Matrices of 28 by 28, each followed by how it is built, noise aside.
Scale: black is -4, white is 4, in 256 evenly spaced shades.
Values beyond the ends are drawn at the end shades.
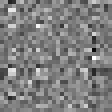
low rank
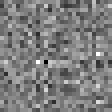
low rank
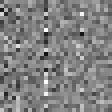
uneven columns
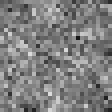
smooth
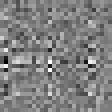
low rank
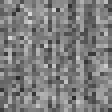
blocks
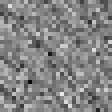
Toeplitz
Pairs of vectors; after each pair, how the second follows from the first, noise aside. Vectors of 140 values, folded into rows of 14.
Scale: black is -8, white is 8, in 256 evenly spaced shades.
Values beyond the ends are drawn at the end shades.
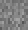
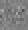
wrapped around, partly zeroed.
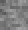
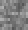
wrapped around, negated.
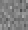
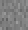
reversed, shrunk.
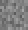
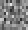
reversed, negated, scaled up.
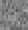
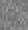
negated, shrunk.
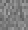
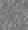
wrapped around, shrunk.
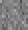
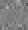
wrapped around, partly zeroed.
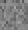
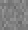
negated, shrunk.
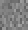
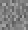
wrapped around, negated.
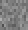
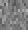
reversed.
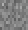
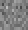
negated.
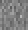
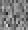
reversed, negated, scaled up.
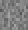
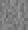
reversed, shrunk.
